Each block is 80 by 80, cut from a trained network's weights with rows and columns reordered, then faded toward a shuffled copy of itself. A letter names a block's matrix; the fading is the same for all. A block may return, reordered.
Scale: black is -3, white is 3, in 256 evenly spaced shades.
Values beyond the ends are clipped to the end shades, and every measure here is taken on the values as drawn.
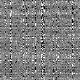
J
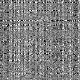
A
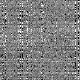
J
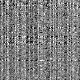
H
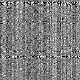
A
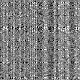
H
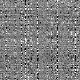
J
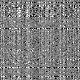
A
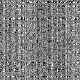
A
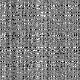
H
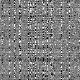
J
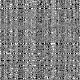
H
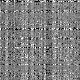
H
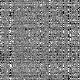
J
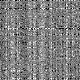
A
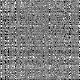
J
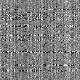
A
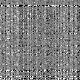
H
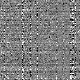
J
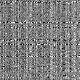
A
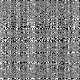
H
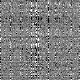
J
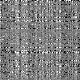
H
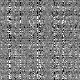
J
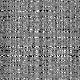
H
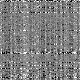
H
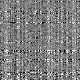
H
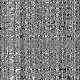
A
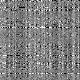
H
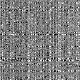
A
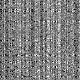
H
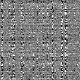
J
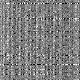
A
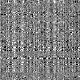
A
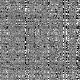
J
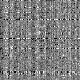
A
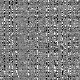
J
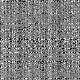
A
